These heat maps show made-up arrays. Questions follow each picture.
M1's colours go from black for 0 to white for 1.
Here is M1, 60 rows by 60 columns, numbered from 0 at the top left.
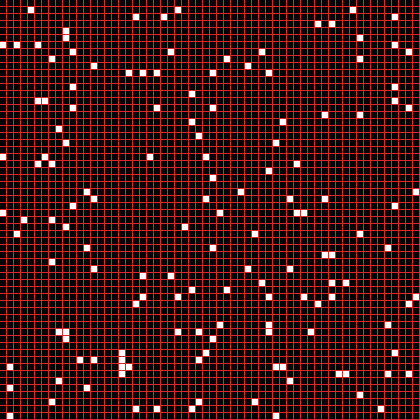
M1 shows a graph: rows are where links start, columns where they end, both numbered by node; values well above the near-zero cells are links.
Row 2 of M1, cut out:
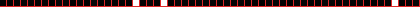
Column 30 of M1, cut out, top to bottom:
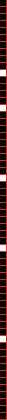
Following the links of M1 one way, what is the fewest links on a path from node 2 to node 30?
4
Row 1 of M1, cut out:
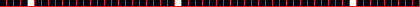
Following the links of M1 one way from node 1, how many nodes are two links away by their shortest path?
5
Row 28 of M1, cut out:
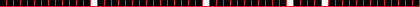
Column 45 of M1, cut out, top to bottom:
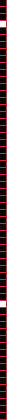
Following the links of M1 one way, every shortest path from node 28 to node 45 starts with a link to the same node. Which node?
node 46
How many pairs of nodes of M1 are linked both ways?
2
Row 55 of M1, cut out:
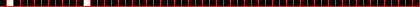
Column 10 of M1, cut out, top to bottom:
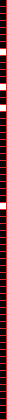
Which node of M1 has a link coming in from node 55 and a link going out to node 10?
node 12
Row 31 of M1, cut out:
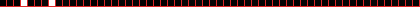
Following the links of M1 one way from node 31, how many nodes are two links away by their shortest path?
6
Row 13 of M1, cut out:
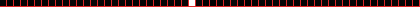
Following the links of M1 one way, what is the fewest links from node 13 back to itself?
5
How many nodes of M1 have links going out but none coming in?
7
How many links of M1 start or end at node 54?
3
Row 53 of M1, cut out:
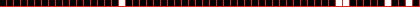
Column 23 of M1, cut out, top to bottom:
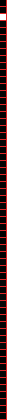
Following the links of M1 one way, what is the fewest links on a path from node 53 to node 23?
5
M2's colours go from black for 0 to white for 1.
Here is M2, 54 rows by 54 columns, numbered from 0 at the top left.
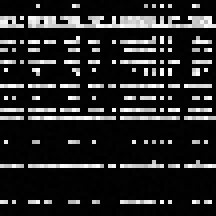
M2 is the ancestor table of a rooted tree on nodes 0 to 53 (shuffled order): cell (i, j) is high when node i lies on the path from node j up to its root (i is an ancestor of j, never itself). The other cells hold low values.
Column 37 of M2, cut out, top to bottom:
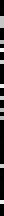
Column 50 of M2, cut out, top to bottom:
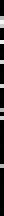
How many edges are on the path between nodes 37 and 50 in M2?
3
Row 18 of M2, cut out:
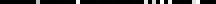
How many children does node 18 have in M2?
3
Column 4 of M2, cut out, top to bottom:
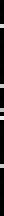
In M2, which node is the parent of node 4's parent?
21
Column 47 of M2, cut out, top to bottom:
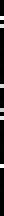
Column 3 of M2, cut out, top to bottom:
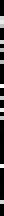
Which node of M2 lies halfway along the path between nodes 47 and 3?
5
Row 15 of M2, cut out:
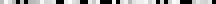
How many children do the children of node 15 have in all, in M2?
4
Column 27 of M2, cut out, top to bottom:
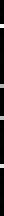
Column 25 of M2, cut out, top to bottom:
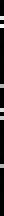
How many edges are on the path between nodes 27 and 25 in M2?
2
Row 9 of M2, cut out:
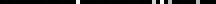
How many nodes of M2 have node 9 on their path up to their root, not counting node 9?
5
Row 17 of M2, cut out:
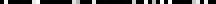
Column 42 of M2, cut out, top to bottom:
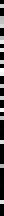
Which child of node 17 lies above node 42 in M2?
1
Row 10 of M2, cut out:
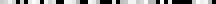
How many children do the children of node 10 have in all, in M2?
3
